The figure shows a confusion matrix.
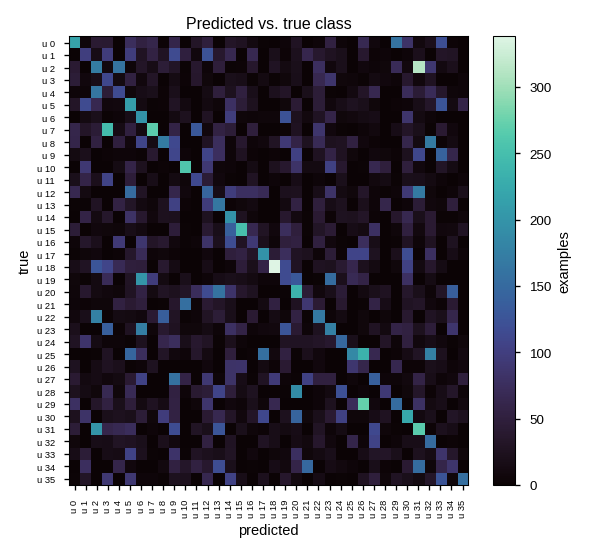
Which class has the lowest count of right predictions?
u 26
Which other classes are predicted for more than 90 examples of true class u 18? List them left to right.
u 2, u 3, u 19, u 30
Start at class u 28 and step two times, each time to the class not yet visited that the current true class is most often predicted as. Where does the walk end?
u 13
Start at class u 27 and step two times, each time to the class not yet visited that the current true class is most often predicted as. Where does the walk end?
u 33
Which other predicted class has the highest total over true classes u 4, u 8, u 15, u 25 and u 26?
u 32
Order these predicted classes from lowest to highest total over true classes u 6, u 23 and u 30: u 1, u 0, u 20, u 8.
u 0, u 1, u 8, u 20
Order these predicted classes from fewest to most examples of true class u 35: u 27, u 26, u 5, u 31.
u 31, u 26, u 27, u 5
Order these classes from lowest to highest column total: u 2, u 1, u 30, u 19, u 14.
u 1, u 19, u 2, u 30, u 14
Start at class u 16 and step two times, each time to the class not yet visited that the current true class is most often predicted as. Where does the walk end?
u 5
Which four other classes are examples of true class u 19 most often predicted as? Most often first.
u 6, u 23, u 20, u 7
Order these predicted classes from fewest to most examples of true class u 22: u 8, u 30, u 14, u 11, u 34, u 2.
u 11, u 14, u 30, u 34, u 8, u 2
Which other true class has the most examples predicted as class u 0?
u 29
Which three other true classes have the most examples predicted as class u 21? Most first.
u 34, u 27, u 1
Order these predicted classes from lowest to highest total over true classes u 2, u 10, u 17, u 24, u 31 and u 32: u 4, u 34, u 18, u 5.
u 34, u 18, u 5, u 4
